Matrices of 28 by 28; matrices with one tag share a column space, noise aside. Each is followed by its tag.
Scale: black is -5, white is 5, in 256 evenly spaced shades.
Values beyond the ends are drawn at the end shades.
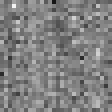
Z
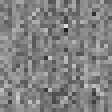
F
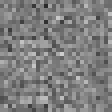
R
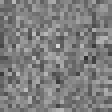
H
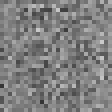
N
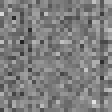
Z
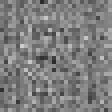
H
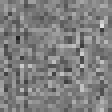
H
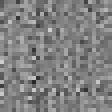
F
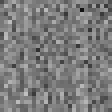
N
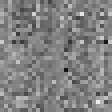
Z
